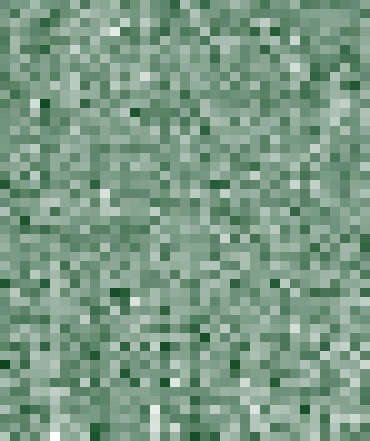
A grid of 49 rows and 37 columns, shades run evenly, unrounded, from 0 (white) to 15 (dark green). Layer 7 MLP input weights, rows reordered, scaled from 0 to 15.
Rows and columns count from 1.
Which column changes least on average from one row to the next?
34
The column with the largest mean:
17
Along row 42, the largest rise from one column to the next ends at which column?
13
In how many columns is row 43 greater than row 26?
21
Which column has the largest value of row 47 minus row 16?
33
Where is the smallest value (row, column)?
49, 6
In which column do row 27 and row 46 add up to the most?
31
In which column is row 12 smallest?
4
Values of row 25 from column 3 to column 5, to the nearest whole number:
14 6 7
